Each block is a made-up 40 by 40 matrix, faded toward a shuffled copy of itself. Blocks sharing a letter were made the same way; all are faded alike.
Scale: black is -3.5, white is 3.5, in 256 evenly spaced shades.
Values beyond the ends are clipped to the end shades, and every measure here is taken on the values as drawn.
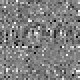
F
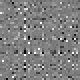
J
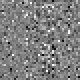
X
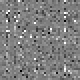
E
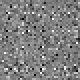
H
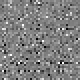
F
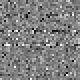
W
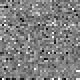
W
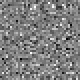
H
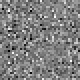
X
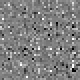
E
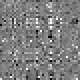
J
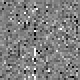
X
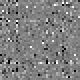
E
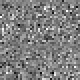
W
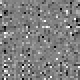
E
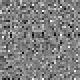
H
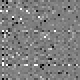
J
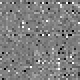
F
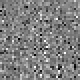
H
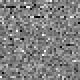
W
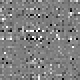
J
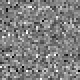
W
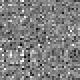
H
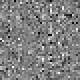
X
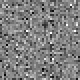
X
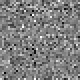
W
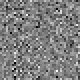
X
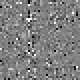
E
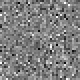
X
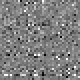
F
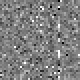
X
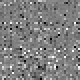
E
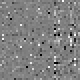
E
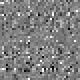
F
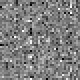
X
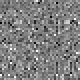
H
